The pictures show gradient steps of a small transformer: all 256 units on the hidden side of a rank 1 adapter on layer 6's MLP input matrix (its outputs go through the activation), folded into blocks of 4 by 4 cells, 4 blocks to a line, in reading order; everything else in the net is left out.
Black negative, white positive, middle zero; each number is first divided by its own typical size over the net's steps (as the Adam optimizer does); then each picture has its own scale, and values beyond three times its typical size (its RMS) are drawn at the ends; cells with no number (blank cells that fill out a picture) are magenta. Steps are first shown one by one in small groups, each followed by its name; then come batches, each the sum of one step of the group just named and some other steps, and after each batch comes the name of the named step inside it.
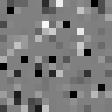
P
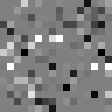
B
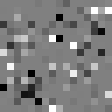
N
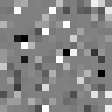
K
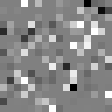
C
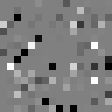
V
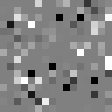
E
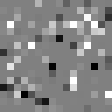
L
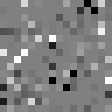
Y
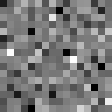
P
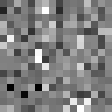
K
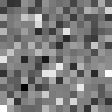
N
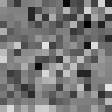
N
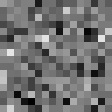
P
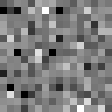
N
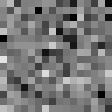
L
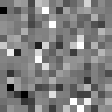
P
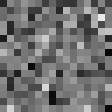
P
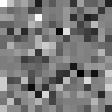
C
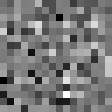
E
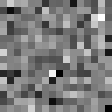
Y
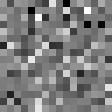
B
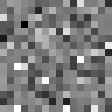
K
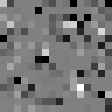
L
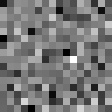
P
